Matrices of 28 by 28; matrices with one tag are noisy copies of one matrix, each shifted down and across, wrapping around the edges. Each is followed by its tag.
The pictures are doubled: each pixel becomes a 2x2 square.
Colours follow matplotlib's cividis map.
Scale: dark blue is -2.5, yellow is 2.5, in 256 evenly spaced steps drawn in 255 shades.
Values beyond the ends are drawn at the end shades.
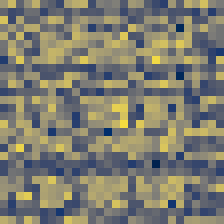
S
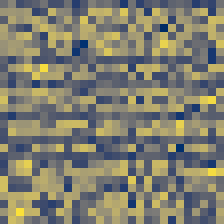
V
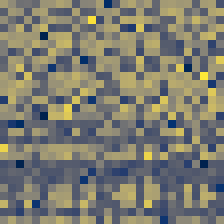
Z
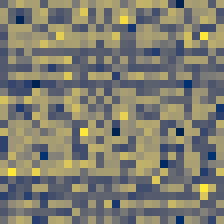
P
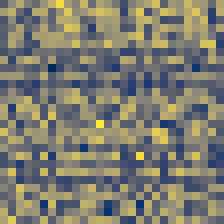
P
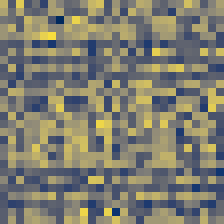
P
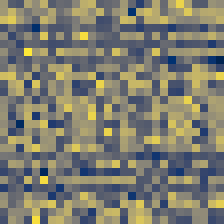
P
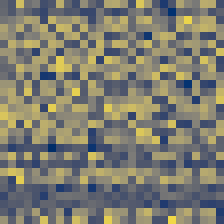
Z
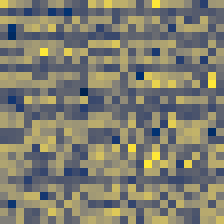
V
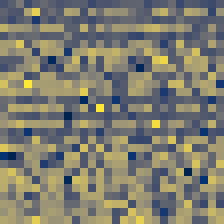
P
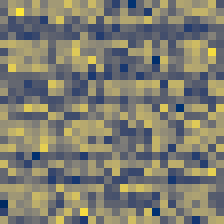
S
